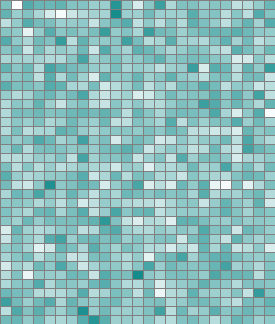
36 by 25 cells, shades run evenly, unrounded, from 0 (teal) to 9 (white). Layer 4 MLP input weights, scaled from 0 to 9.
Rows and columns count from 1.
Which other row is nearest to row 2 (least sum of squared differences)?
33
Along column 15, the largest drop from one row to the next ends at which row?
34
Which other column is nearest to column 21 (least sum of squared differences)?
20
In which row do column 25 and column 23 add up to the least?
8
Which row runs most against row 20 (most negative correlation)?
29
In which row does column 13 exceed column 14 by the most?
4
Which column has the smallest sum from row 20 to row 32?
19
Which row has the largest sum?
23
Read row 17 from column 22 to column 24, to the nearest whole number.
7 2 3
